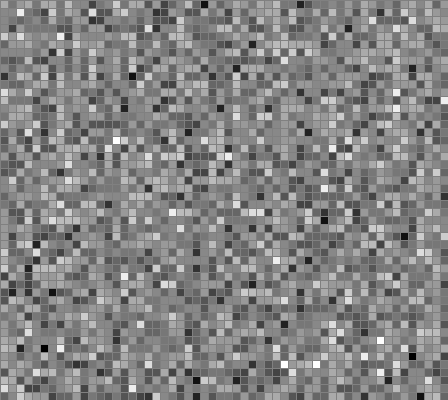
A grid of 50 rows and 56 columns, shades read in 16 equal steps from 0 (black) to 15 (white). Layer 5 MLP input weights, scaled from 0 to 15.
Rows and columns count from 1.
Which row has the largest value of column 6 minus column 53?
50
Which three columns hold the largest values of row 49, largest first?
17, 1, 3
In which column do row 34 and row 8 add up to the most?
36
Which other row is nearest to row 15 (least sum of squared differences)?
26
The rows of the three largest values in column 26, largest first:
18, 48, 11
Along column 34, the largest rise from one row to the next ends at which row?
15
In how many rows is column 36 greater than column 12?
24
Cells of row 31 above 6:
40
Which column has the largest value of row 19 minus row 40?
14
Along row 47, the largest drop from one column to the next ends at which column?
49
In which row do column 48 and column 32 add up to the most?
47
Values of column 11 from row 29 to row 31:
9 8 11
